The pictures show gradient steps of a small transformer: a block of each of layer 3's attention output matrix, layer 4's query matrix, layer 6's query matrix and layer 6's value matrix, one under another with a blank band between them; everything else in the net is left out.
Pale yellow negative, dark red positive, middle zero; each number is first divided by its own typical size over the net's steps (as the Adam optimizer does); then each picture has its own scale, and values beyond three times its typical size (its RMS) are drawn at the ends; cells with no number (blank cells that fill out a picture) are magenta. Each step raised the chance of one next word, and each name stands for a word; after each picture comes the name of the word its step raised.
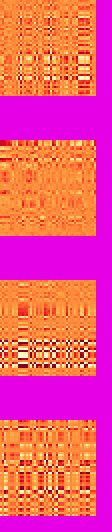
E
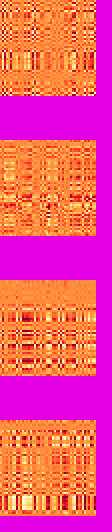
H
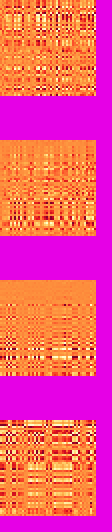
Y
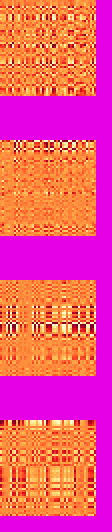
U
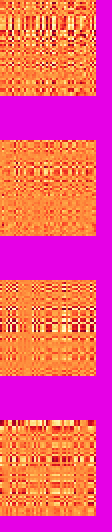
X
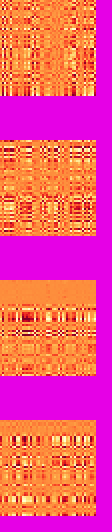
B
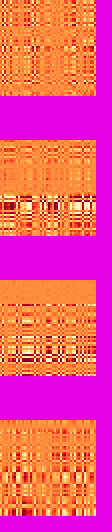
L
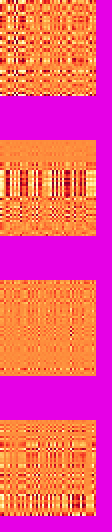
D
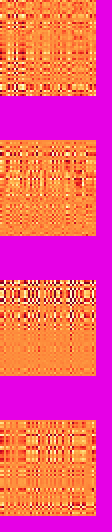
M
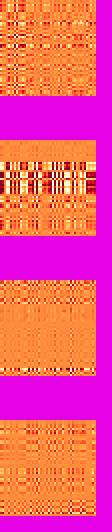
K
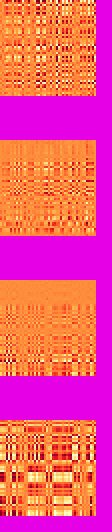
L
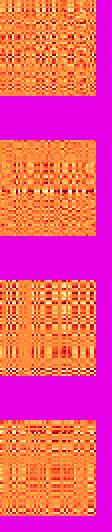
K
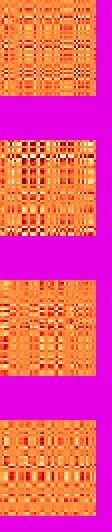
B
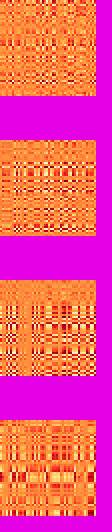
L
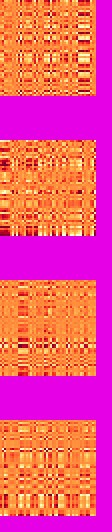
D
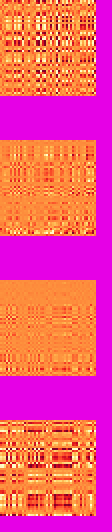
D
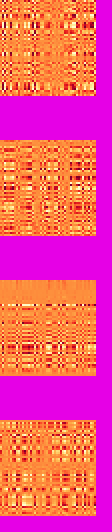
M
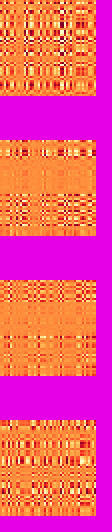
X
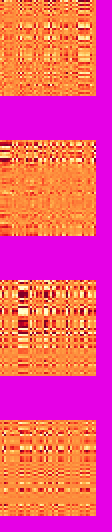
M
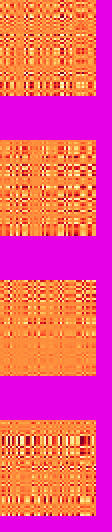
B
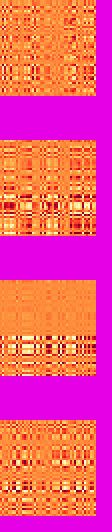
E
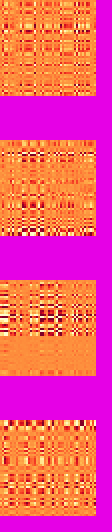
X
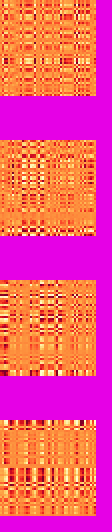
U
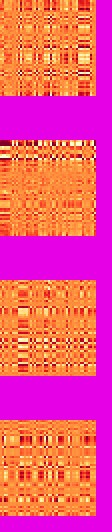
B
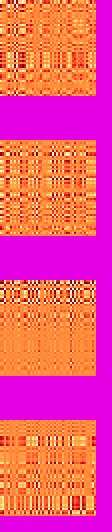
H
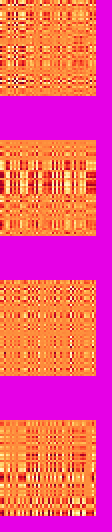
L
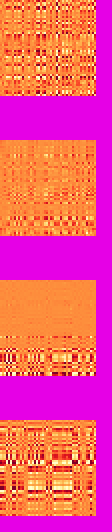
E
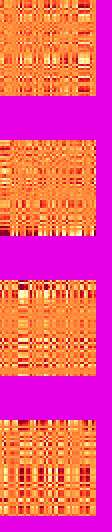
U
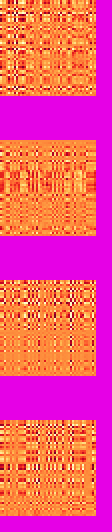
Y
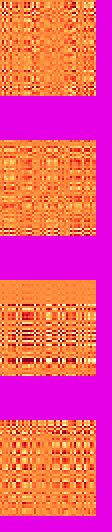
Y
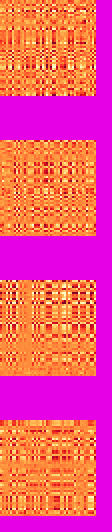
H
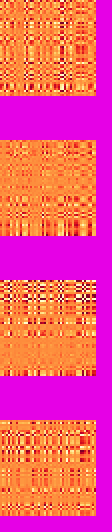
M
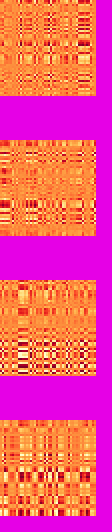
L
